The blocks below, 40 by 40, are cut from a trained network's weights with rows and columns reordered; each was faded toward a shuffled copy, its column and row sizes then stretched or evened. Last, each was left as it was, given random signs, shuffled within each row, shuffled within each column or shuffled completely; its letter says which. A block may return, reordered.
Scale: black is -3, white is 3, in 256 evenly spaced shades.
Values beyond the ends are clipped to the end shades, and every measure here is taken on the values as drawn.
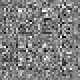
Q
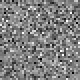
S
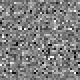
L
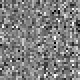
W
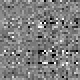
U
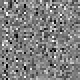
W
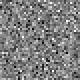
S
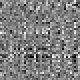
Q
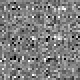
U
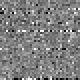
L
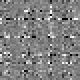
U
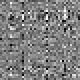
Q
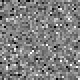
S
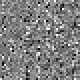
W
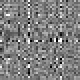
Q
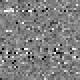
L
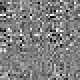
Q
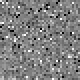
S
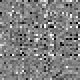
Q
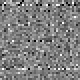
L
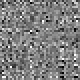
Q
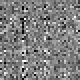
U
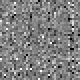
W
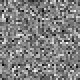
L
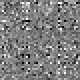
U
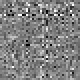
U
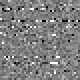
L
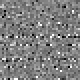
L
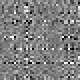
Q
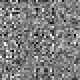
U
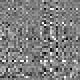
Q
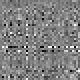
Q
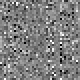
W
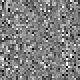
W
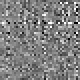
U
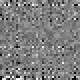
U
